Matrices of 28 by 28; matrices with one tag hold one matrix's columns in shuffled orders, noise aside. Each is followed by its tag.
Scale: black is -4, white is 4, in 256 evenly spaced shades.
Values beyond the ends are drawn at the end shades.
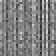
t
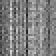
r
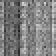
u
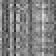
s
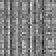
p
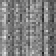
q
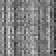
r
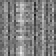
q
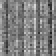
p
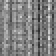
t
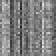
p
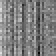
q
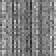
p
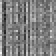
q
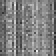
p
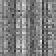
p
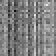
u
